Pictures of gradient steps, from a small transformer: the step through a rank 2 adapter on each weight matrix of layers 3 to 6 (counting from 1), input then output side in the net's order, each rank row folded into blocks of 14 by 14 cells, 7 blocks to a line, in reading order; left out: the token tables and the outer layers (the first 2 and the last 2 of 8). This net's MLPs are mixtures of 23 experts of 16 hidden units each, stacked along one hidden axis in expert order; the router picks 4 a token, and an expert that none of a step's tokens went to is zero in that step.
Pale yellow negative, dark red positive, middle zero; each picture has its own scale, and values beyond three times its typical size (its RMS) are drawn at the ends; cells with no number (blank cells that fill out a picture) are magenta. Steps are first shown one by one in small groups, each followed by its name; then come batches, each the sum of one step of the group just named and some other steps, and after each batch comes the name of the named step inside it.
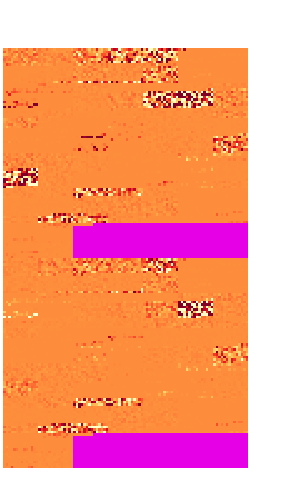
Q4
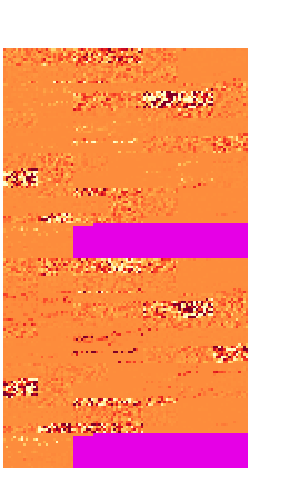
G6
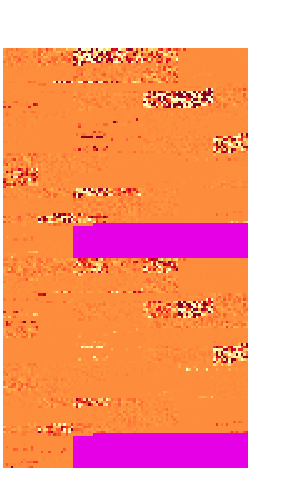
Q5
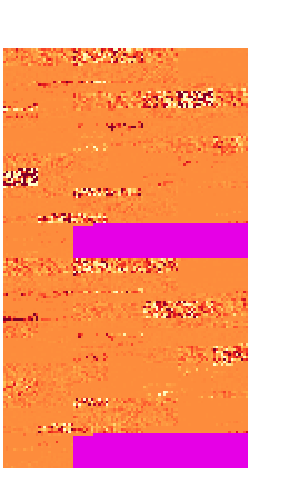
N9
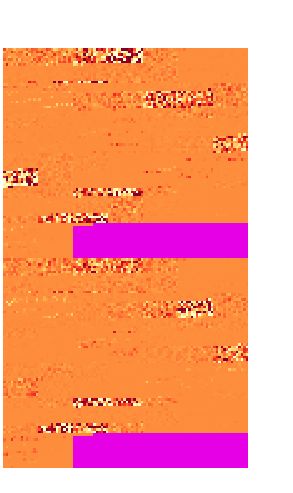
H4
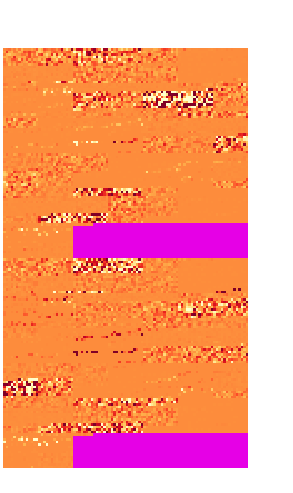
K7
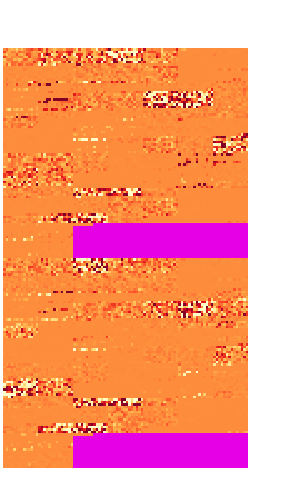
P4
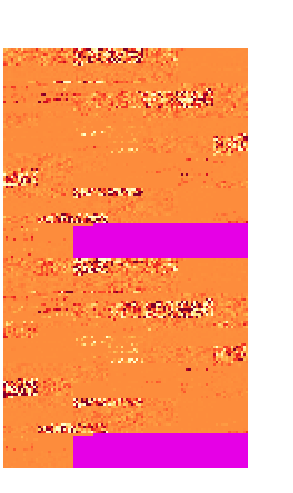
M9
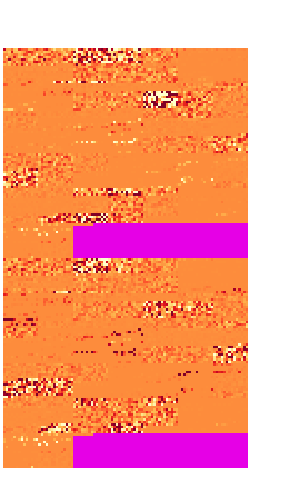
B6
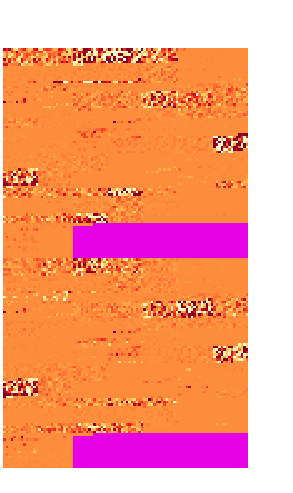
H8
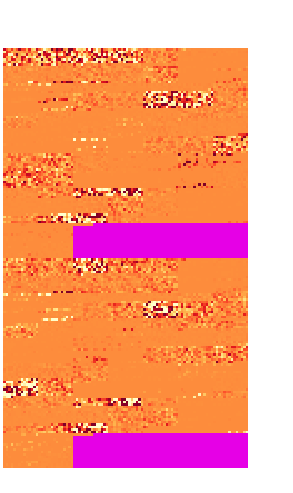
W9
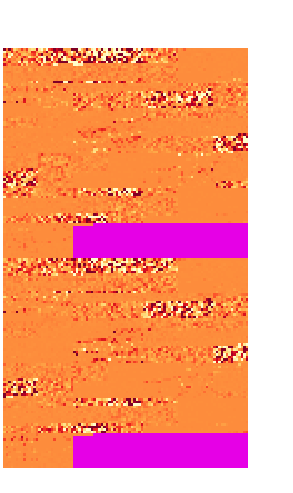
H8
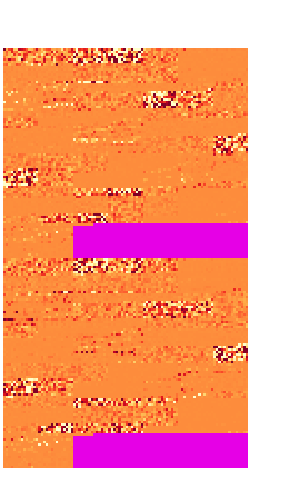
B6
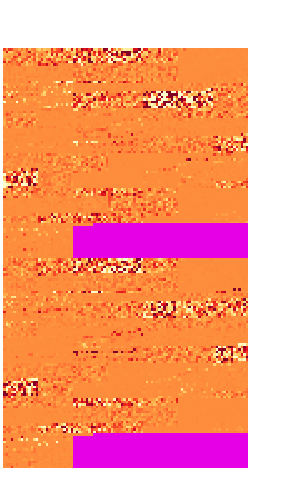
K7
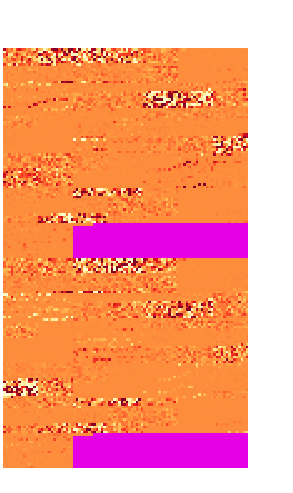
W9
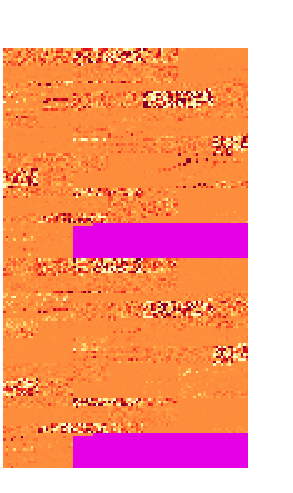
P4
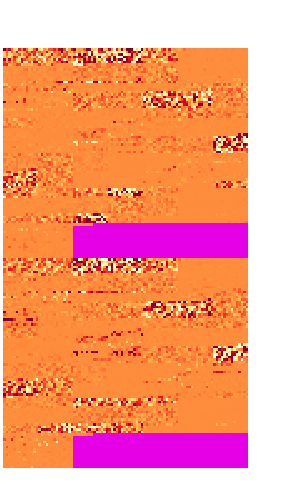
H8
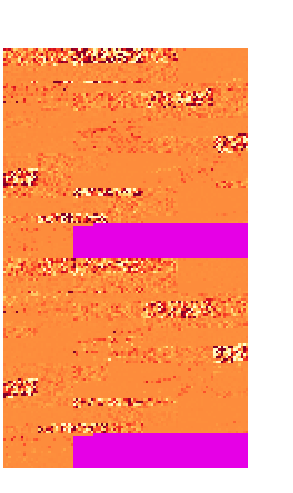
H8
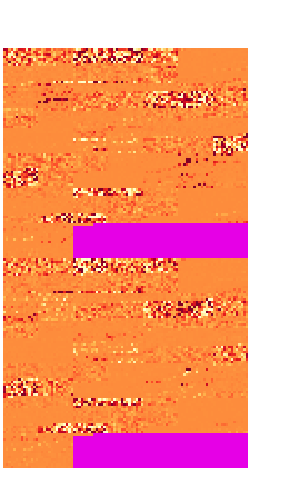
P4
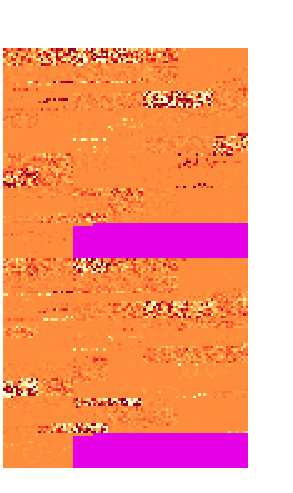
W9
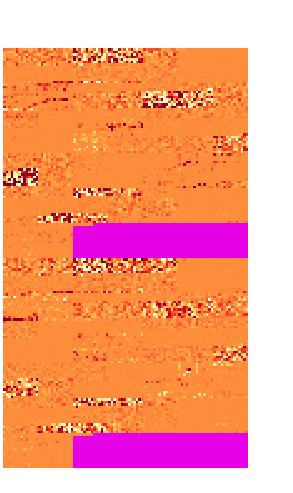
N9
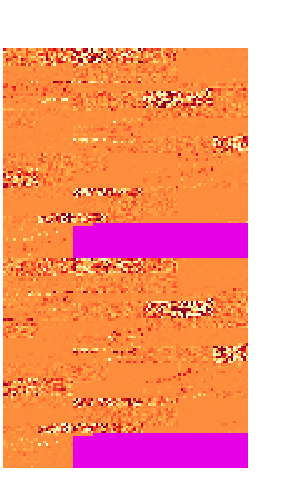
B6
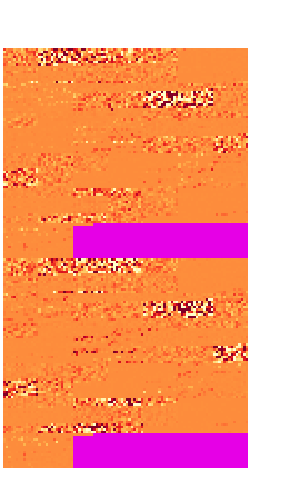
G6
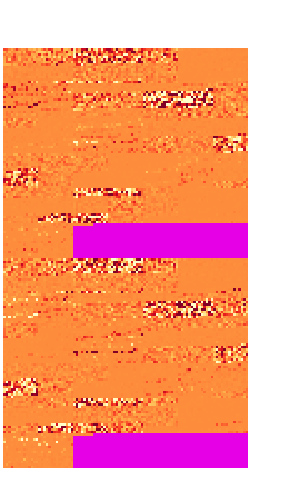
K7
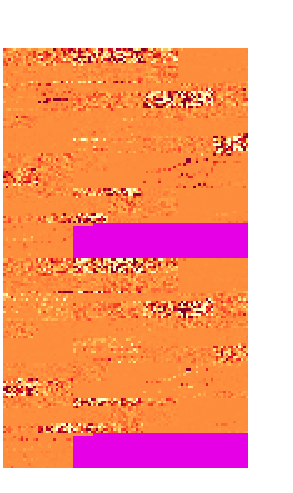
P4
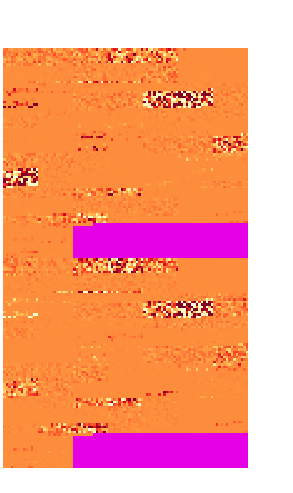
Q4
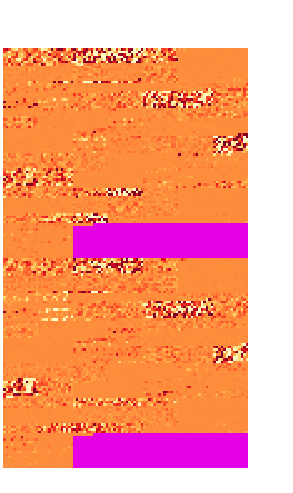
H8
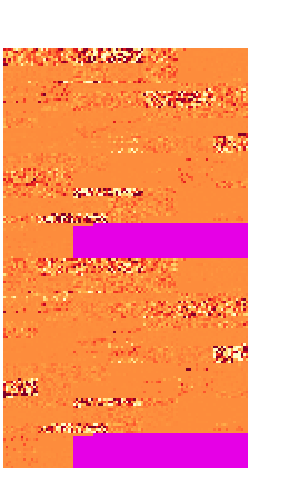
H8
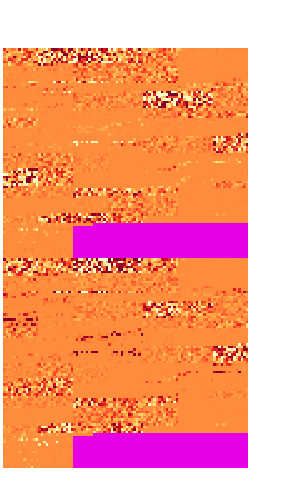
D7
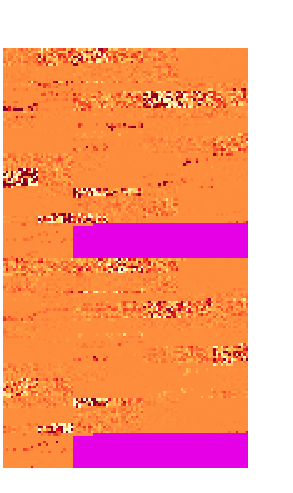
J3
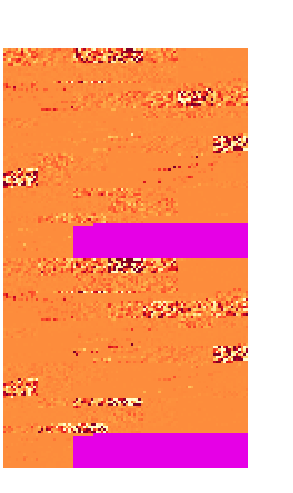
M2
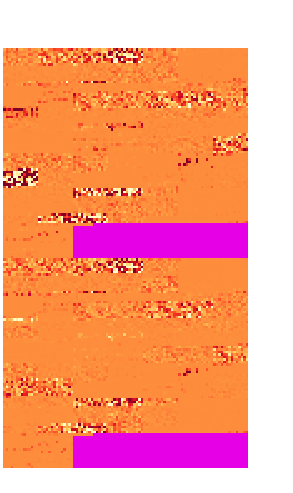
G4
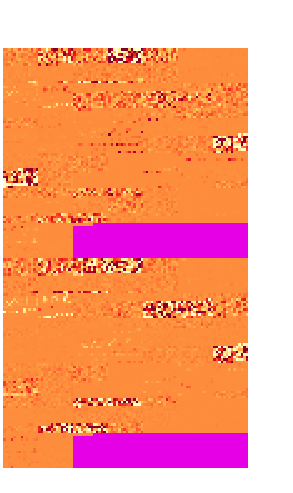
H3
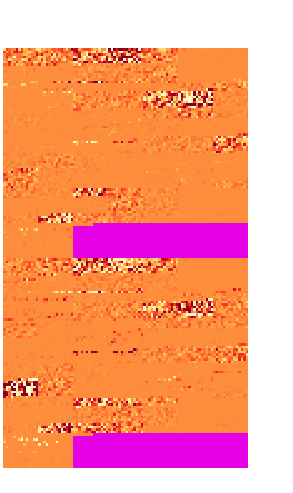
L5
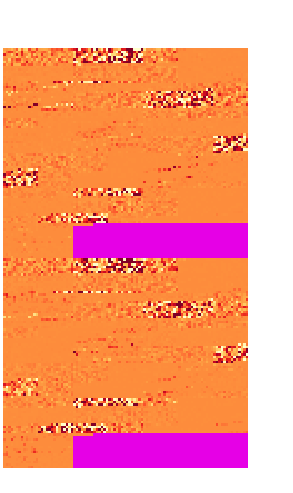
M2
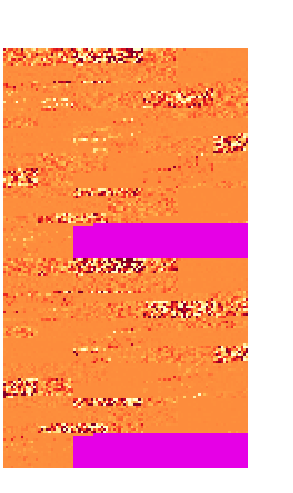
M2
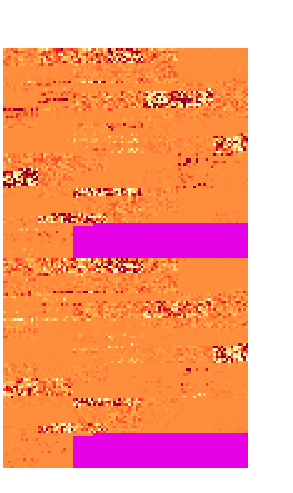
G4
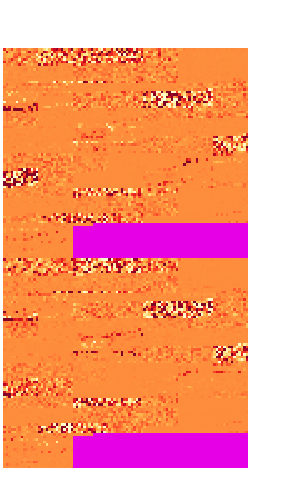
D7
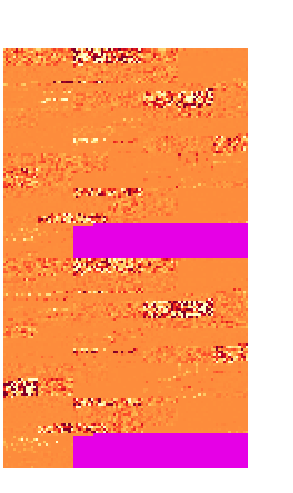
L5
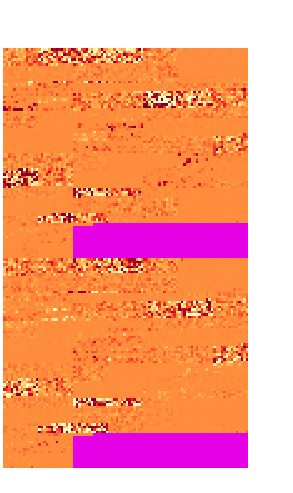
J3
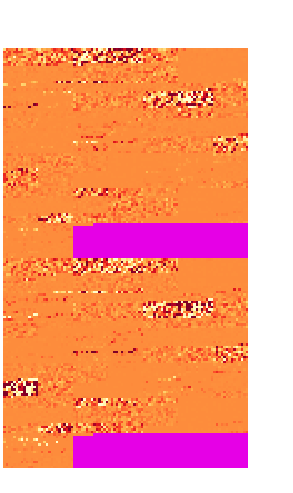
L5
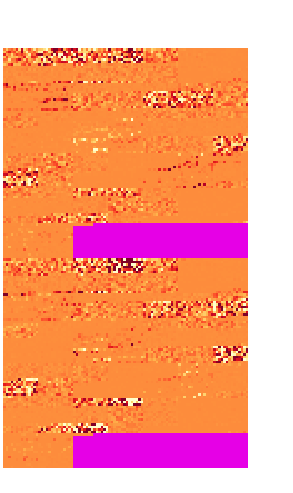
M2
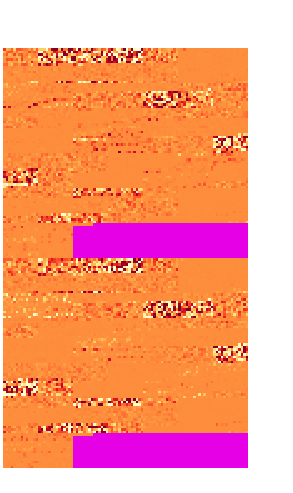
H3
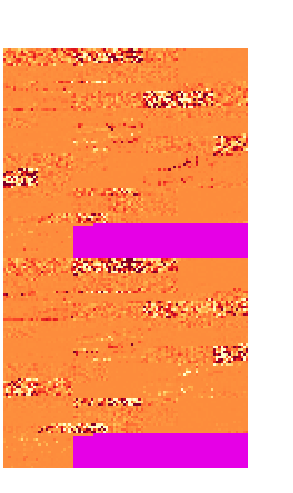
M2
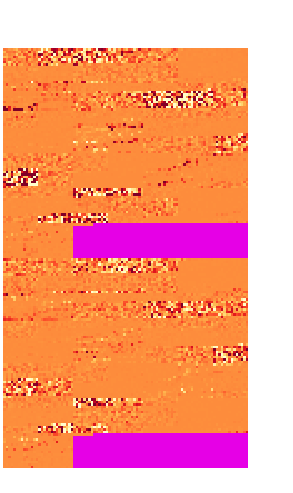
J3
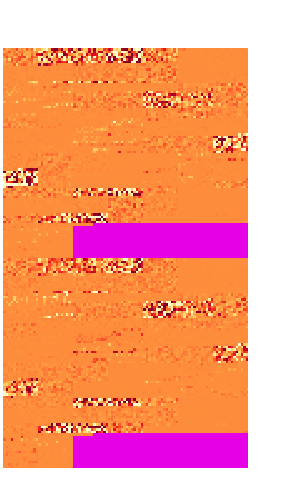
H3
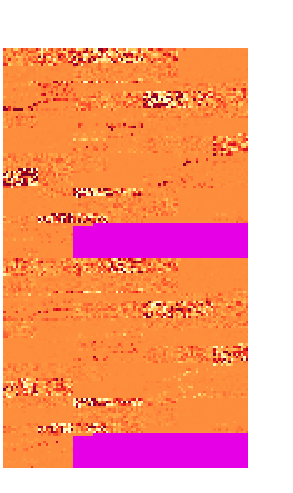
J3
